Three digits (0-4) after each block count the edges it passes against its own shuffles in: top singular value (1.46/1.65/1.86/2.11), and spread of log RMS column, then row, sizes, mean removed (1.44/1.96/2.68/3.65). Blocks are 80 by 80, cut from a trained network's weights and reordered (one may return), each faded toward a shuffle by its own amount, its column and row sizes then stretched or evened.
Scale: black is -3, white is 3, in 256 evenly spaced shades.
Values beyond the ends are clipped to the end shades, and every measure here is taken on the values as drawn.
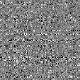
2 2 3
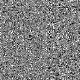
1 2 0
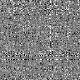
3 2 3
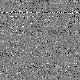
1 1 3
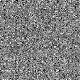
1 0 1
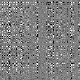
4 4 3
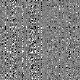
0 4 2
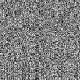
4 0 1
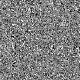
1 1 1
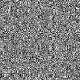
3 2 1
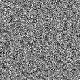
3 0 0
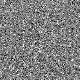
0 1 0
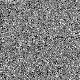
0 0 1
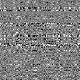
4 1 4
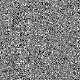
0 2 1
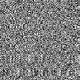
4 1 1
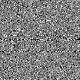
1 0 2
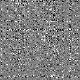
0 3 3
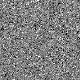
0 1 1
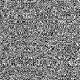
3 0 2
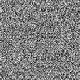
4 0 0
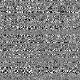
3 1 4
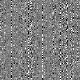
3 4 0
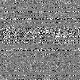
1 1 4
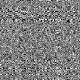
4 0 3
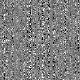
2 4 0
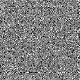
1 1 1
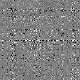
1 3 3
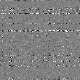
2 1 3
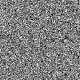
1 0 0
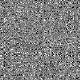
2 2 3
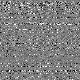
1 0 4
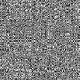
4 1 2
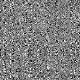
2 3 1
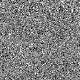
2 1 1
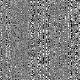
2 4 0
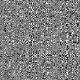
3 3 2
